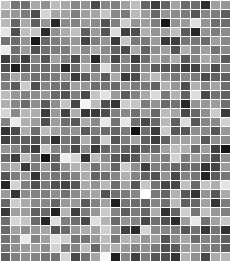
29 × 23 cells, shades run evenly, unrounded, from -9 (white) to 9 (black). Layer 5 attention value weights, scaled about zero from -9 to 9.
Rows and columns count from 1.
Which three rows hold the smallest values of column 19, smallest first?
14, 24, 21
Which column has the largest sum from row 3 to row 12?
19
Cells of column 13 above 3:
5
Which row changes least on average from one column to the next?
28
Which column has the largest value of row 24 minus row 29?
6
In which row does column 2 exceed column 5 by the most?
15
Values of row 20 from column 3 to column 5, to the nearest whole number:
-2 5 0
